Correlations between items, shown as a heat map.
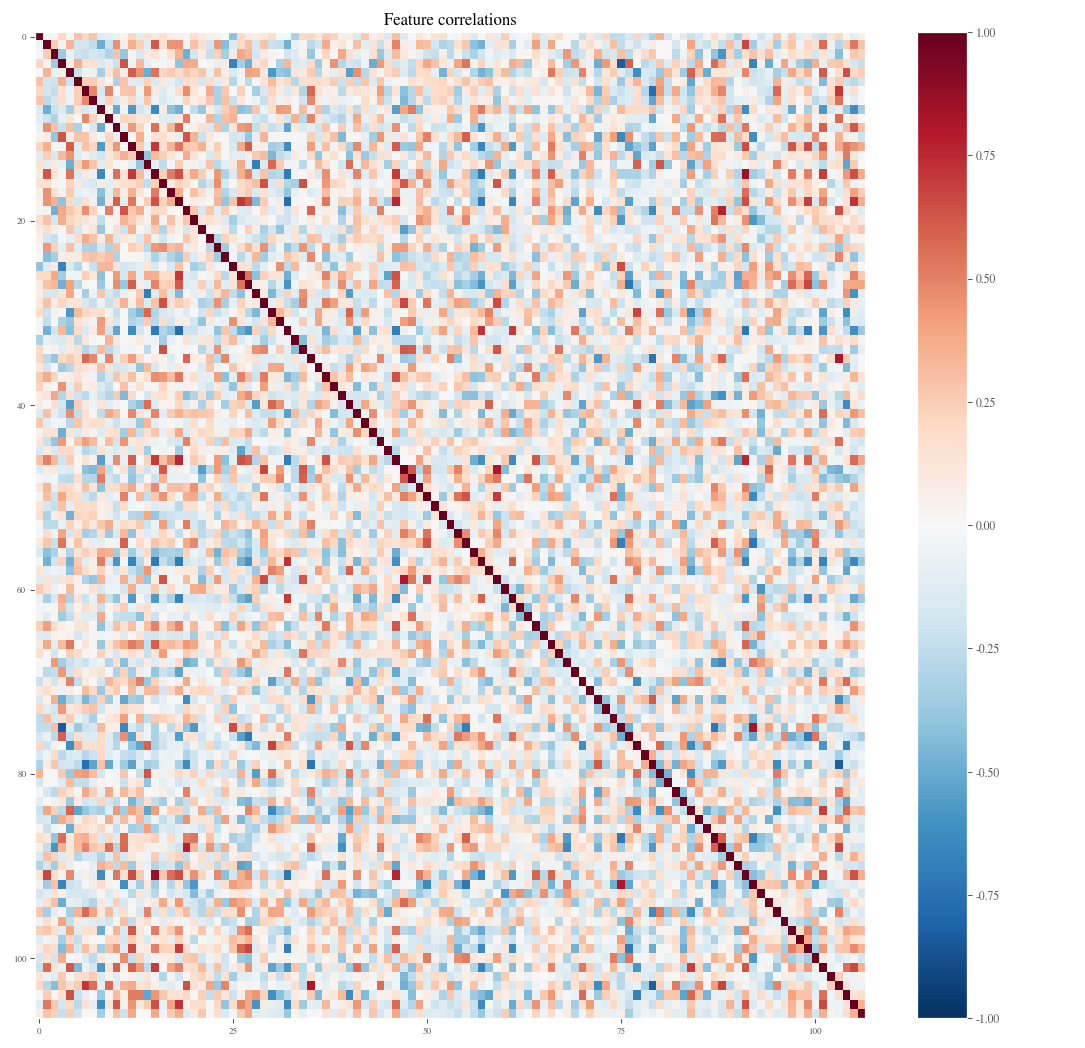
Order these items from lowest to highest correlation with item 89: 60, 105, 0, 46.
0, 60, 46, 105
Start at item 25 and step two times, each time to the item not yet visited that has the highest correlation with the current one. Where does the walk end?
92
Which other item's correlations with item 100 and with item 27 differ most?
76
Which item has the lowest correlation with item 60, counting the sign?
93
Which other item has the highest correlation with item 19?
88
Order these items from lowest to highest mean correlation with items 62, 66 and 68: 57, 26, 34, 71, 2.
57, 34, 71, 2, 26
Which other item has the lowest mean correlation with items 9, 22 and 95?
79
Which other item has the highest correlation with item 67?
34
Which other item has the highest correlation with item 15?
91
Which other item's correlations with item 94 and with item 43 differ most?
47
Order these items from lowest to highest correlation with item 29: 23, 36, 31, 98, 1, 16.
36, 98, 31, 1, 23, 16
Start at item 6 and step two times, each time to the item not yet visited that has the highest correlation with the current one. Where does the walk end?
35
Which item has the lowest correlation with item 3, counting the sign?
75
